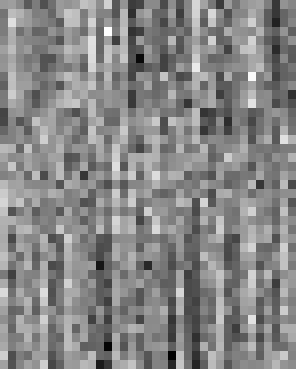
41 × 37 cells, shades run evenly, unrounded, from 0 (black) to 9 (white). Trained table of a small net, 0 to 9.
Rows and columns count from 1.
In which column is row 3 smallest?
35
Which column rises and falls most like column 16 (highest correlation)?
12
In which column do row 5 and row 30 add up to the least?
13
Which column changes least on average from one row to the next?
30
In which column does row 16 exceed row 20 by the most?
6
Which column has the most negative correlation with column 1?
25
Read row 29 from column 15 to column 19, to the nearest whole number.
6 5 6 5 5
